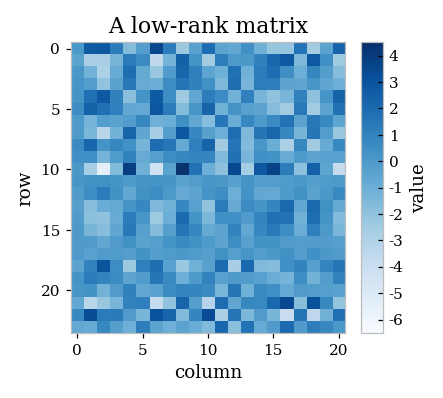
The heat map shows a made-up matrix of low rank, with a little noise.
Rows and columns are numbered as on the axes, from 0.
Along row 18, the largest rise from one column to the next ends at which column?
13
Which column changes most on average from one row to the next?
6
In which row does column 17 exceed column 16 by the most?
22
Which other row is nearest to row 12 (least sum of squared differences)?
11
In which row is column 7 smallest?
21
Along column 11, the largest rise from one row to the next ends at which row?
23
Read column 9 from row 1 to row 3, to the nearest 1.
0 1 1
